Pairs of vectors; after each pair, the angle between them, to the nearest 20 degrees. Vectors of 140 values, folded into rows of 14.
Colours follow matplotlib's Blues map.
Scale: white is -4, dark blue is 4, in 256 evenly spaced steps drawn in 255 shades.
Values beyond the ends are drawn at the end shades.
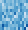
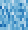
60 degrees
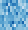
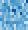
60 degrees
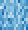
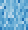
20 degrees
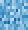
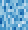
80 degrees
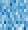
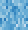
80 degrees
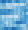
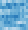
160 degrees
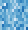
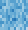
140 degrees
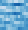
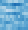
20 degrees
